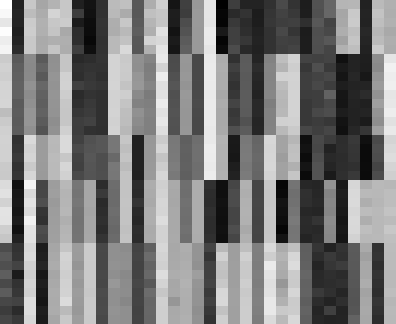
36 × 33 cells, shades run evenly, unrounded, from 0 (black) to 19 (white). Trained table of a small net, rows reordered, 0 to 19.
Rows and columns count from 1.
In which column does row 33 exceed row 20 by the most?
31
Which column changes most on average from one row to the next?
24
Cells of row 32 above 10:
19
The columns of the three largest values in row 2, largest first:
1, 18, 5
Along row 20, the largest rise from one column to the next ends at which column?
3
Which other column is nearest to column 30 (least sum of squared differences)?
17
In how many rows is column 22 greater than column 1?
9
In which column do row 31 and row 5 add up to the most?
14
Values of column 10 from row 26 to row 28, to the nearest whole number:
8 8 11
